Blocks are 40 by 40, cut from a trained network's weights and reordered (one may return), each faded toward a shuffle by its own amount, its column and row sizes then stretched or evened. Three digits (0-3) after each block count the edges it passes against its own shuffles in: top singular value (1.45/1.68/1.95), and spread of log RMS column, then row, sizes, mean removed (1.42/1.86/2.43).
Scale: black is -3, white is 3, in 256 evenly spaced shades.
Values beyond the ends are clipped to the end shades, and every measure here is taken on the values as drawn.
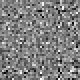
0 2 1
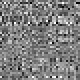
3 0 3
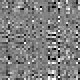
3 3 3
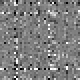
2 3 2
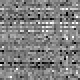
3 2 2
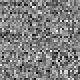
3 0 2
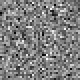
1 1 0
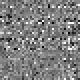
1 2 2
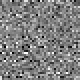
2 0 2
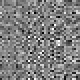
3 3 2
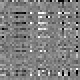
3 2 3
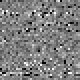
0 0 2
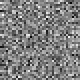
3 1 1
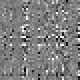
2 3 1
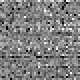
1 2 1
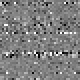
0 0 3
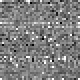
0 0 2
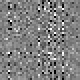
2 3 0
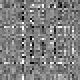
3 3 1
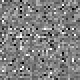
0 1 0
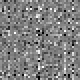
0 3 2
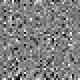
2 3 1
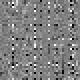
2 3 2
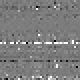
3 0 3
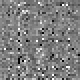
0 2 2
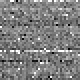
2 0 2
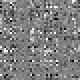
1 3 3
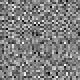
3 1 1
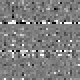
2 0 3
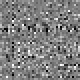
1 2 2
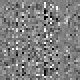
1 3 1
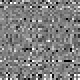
3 1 3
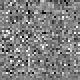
1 1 3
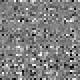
0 2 3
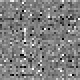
0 2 1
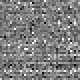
1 2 0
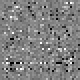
0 1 2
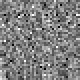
1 0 0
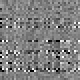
3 1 3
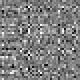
3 2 2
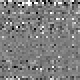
1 0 3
